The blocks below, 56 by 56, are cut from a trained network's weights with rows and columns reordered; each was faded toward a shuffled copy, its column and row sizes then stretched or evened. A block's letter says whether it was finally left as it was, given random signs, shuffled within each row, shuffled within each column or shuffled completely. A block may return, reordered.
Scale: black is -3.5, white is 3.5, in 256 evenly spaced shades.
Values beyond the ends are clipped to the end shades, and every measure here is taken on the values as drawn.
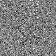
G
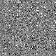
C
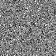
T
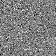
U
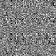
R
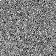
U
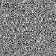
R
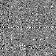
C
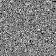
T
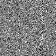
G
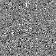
C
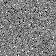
U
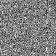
G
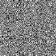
C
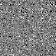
C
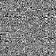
R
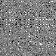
R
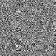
R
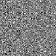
R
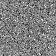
U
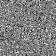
T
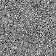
G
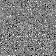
T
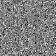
C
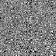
R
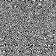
T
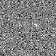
R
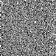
G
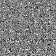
T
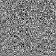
R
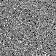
U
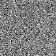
C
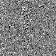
G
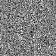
G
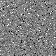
U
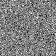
U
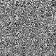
C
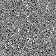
G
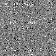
C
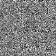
C
